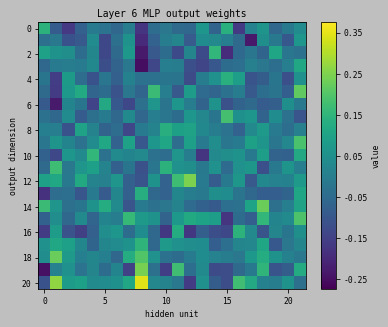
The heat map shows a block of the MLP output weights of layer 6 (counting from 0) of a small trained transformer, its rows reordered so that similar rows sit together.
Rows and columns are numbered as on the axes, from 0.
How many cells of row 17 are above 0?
16
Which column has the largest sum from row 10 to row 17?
21
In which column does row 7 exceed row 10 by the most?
13
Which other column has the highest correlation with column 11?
6
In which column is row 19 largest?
8
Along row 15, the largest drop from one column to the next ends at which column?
15
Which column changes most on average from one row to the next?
0
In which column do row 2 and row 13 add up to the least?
5
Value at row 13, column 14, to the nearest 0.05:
0.05
